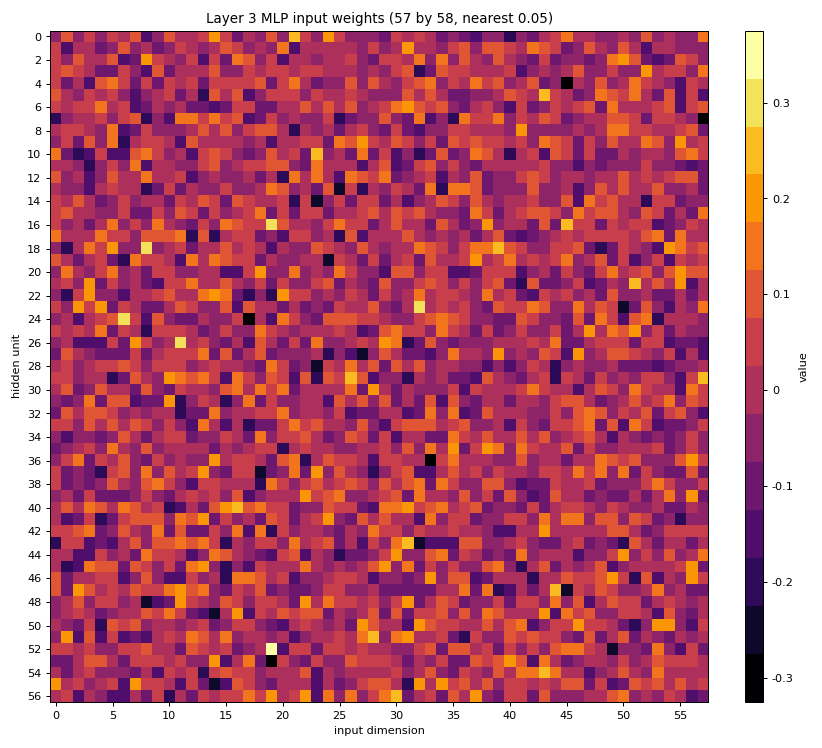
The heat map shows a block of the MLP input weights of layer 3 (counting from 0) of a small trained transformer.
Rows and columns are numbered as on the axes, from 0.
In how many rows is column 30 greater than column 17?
26
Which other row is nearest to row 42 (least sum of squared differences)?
15
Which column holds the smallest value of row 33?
17
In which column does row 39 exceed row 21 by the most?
56
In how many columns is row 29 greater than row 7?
25
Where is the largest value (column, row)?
19, 52
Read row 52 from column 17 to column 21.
-0.05 0 0.35 -0.15 0.05
